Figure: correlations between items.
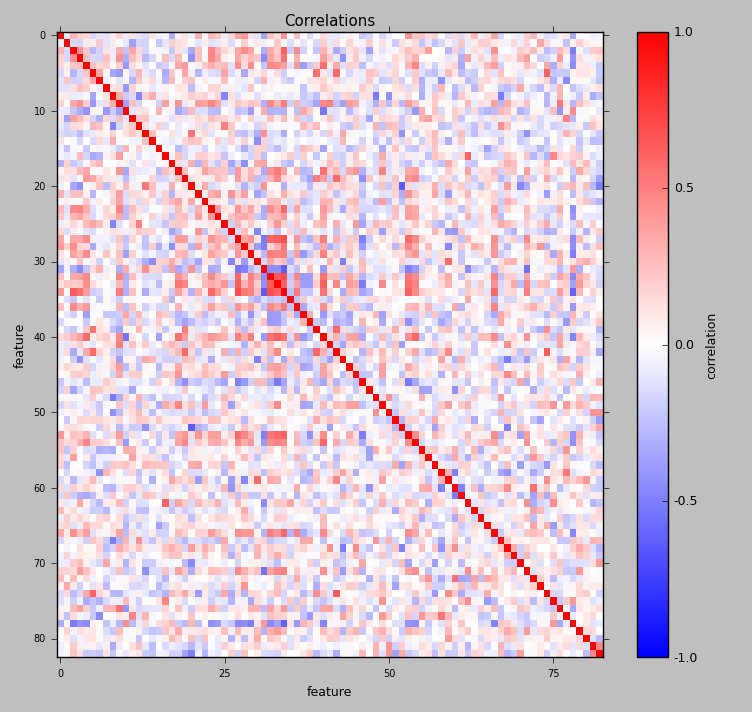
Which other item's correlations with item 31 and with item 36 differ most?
34
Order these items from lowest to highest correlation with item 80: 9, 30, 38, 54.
38, 54, 9, 30
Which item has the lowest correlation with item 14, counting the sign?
30
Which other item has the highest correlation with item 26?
21
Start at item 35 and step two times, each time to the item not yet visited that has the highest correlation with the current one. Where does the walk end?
16
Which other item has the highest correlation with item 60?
72
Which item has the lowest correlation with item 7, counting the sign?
10
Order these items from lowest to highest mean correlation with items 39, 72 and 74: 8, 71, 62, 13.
8, 62, 13, 71
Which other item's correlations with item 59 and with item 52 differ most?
20
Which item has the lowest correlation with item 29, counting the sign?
78
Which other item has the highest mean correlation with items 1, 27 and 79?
33
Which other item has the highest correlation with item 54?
40
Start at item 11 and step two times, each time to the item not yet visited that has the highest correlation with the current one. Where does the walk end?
58
